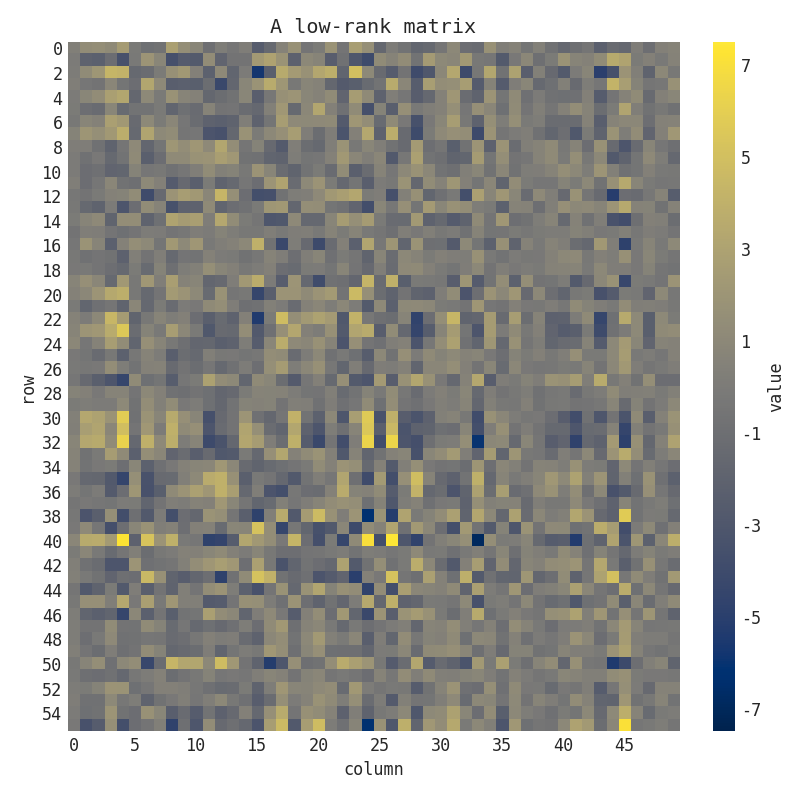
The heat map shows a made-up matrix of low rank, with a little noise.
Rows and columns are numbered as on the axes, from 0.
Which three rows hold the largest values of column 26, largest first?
40, 32, 43
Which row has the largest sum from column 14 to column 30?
3
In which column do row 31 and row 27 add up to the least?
45
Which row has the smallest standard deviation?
15
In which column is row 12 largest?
12
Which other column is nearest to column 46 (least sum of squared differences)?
7
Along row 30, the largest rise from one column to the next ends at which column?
26
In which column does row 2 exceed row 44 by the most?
4
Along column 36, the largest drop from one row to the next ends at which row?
39
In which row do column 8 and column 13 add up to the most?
50
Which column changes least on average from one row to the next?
0
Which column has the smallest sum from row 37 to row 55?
24
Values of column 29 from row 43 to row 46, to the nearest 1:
3 1 0 2
